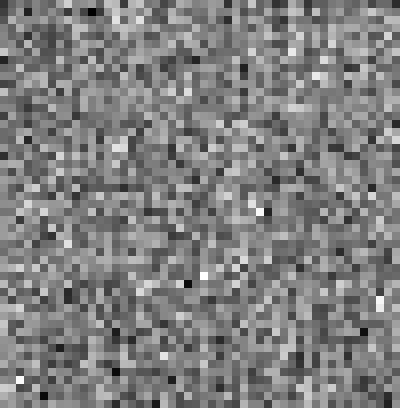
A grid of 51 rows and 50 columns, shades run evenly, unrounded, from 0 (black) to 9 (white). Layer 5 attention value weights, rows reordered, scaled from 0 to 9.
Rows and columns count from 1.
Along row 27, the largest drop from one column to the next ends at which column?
34
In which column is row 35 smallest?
42
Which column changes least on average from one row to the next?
39
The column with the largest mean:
30
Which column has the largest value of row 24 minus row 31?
5
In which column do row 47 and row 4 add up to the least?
32
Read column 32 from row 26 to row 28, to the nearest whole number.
8 5 6
